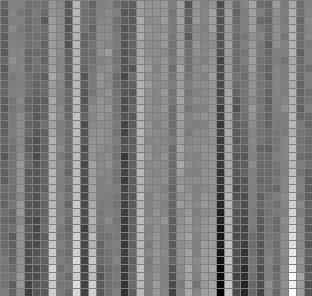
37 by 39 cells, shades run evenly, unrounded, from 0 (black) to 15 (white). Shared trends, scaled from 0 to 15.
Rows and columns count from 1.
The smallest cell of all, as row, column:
37, 28
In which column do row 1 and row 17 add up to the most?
10
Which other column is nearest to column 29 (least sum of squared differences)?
7
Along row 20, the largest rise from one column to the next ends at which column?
29
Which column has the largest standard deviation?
12
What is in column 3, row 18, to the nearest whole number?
8
